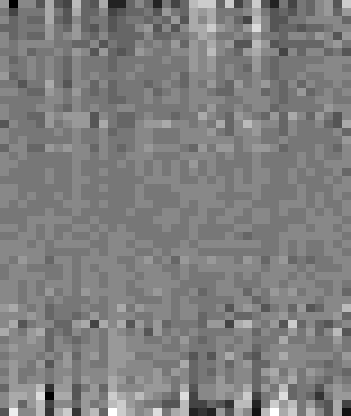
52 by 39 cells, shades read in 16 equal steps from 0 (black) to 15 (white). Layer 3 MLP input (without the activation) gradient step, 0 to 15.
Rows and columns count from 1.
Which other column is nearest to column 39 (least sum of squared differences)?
23
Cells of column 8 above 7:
22
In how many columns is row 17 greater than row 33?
8
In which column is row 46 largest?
21
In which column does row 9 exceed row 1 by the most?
2
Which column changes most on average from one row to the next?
39
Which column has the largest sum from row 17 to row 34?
29
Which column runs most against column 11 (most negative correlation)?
9
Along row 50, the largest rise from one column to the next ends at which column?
7
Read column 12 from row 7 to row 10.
9 7 7 7
